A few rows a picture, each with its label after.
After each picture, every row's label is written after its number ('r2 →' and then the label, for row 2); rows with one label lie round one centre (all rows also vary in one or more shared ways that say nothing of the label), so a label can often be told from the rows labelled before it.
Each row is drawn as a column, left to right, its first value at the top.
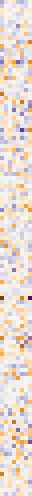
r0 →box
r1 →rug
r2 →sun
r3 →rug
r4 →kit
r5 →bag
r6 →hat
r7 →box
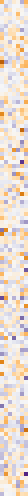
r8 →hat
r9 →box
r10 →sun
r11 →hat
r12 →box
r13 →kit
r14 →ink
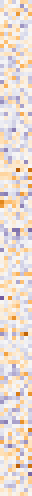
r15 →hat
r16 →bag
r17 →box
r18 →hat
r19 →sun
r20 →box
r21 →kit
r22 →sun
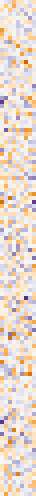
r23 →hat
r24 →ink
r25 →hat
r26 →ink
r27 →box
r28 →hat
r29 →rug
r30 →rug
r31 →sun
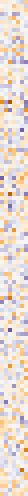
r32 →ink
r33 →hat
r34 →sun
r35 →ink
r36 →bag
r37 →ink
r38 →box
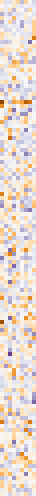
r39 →sun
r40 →kit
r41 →ink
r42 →rug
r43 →sun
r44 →kit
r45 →sun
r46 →rug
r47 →hat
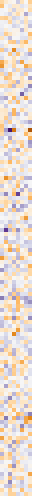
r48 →ink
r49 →hat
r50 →bag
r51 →kit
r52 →rug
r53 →box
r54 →bag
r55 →sun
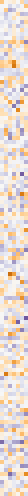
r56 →box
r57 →rug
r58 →kit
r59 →hat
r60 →box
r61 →box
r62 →ink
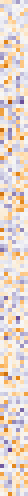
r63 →box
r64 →box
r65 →bag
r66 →bag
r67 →kit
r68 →hat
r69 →sun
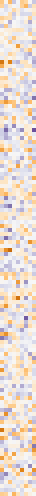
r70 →ink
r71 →kit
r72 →sun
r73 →kit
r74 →box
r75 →ink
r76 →ink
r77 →hat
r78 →ink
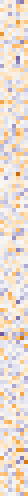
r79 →sun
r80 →rug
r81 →hat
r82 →kit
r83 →ink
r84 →rug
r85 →bag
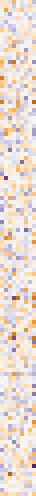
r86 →hat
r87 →sun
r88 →box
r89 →kit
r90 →sun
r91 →rug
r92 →hat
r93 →sun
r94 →hat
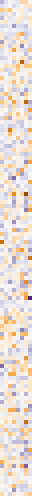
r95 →hat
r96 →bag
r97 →rug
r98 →kit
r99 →hat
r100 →sun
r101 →box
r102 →ink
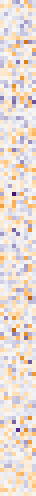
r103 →ink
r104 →ink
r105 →ink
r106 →hat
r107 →rug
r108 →rug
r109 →box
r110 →sun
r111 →rug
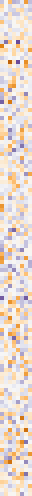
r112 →ink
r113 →rug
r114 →hat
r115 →kit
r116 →rug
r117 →sun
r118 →ink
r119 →kit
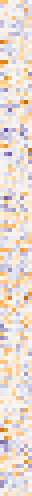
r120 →box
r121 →box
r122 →rug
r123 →box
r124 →box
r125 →kit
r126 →bag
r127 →hat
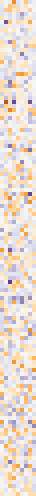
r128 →kit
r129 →sun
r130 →ink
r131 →box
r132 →bag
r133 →bag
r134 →ink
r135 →bag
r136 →box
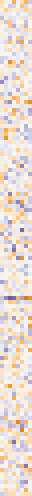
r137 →ink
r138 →sun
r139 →bag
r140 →box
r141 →rug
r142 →bag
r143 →box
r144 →sun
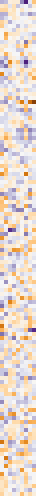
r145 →bag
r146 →sun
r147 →rug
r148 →rug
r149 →hat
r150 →bag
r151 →kit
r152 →bag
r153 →ink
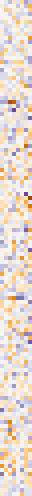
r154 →sun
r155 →kit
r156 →rug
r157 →sun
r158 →hat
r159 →bag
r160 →hat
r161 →ink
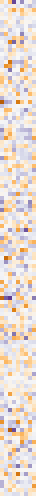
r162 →box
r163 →hat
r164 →sun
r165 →rug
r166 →box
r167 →rug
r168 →rug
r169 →box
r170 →hat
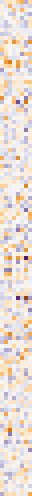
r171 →rug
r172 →kit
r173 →ink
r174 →bag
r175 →hat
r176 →box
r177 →sun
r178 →bag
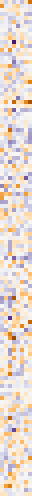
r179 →ink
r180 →rug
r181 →kit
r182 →rug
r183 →sun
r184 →hat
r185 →sun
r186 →sun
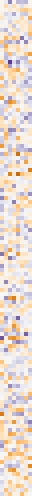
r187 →rug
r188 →ink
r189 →kit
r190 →ink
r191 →kit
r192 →bag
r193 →ink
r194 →sun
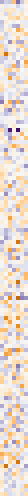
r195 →kit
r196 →bag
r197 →rug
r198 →box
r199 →hat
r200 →rug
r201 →hat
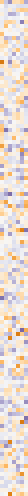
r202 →hat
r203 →bag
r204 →bag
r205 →ink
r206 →bag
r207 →box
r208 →hat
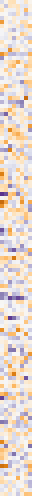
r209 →bag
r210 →bag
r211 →ink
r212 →ink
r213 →rug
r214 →hat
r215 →bag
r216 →bag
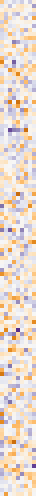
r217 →rug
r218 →bag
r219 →hat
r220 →ink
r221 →ink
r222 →rug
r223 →kit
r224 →hat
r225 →hat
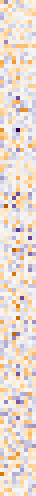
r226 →sun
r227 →hat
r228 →ink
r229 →kit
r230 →hat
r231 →hat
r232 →box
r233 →rug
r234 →box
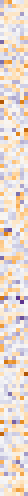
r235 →rug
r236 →hat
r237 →hat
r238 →ink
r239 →ink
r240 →ink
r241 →rug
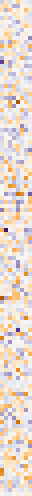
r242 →box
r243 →hat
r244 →sun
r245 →box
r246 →box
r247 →kit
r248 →sun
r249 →bag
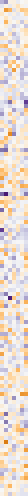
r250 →rug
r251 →bag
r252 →rug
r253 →kit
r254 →ink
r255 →sun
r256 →box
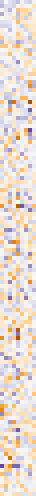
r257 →hat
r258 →kit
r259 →kit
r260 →hat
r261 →hat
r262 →rug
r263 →rug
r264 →bag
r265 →ink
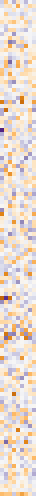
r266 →bag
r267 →kit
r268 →ink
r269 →rug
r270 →ink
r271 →bag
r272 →bag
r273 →kit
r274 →rug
